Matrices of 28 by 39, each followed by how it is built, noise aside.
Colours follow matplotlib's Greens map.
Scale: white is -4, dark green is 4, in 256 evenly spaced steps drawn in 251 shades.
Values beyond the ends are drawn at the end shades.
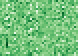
uneven columns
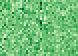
uneven columns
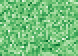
noise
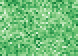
smooth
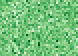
uneven columns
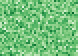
noise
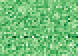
uneven rows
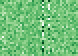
uneven columns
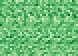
repeating columns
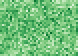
smooth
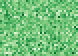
uneven rows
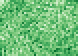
smooth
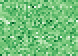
uneven rows
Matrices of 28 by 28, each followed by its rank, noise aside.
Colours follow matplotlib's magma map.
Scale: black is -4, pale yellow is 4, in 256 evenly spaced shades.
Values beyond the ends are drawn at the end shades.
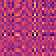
two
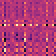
one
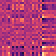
one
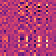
two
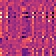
two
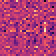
four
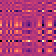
one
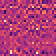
four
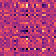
two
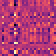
two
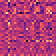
four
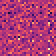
four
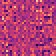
four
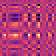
one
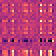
one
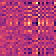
one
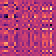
two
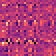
two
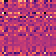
two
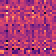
two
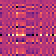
one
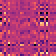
two
